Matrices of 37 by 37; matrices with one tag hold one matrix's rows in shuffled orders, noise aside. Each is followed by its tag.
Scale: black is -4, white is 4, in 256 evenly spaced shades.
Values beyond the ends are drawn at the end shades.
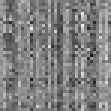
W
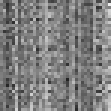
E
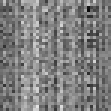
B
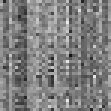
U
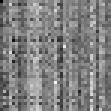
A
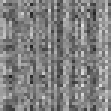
W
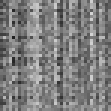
A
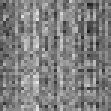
B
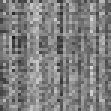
A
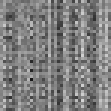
W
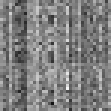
U
